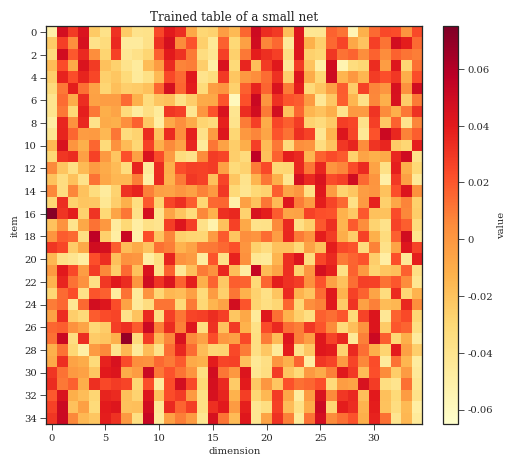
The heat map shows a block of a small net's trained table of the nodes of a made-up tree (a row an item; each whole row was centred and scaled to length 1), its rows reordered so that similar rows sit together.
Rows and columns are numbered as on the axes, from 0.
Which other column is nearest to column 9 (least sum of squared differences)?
15
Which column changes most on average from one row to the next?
7
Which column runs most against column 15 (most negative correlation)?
32
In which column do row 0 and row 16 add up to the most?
19
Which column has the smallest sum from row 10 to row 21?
31
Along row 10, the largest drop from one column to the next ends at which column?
14
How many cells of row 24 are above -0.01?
22
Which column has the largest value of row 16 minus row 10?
0
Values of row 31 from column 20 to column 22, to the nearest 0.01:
0 -0.02 0.02
